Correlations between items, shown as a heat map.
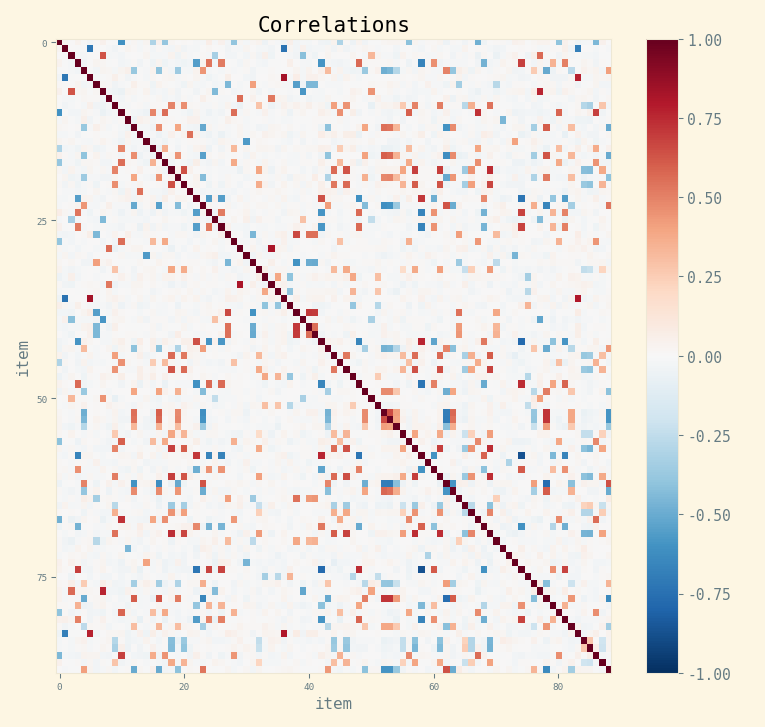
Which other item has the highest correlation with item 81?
74
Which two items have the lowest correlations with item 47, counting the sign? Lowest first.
37, 75
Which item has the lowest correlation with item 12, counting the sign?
62
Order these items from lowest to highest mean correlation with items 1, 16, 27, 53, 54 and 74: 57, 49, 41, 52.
57, 41, 49, 52
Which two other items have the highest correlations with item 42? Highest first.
58, 22
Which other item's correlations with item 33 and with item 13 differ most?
21
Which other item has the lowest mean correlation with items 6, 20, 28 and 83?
1
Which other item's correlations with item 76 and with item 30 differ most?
14
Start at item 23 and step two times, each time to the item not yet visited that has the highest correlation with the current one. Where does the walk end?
88
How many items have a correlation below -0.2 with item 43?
10
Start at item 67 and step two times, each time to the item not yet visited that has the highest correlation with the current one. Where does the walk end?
86
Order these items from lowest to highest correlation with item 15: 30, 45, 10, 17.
30, 45, 17, 10
